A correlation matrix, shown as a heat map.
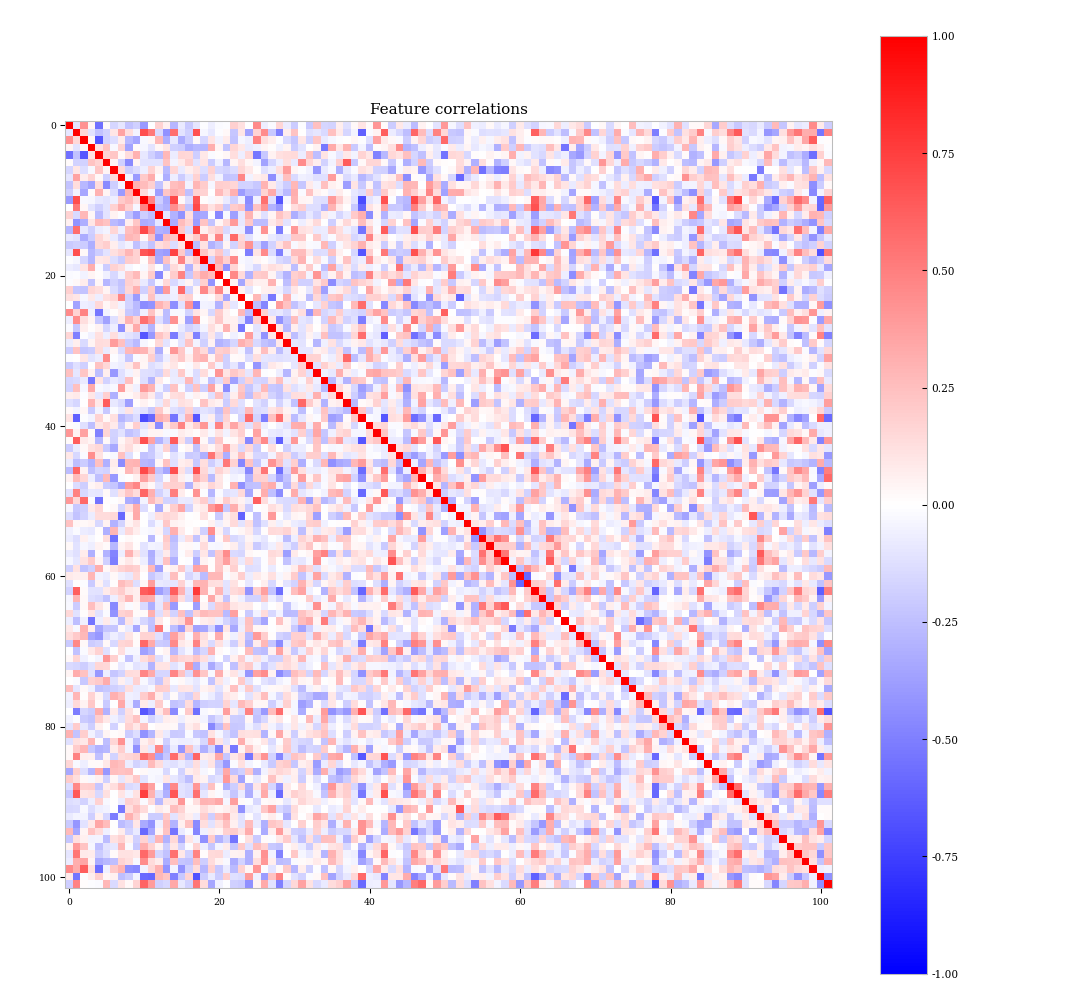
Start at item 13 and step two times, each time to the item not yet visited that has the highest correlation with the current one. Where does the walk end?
15
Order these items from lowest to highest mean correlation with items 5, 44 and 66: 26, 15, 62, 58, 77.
26, 77, 62, 58, 15
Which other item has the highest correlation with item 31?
37
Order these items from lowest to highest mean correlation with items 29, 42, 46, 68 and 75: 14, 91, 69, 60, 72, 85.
85, 72, 91, 60, 69, 14
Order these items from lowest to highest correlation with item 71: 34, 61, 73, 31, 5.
34, 61, 73, 31, 5
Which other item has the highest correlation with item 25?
50
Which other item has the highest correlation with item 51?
20
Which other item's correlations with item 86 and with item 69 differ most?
78
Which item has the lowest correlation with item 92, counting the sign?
6
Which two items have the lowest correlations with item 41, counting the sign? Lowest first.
4, 86
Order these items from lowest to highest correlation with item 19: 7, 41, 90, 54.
41, 7, 90, 54
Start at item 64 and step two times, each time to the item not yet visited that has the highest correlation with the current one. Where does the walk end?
43
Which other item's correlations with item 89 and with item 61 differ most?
42
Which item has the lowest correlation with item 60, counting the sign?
61
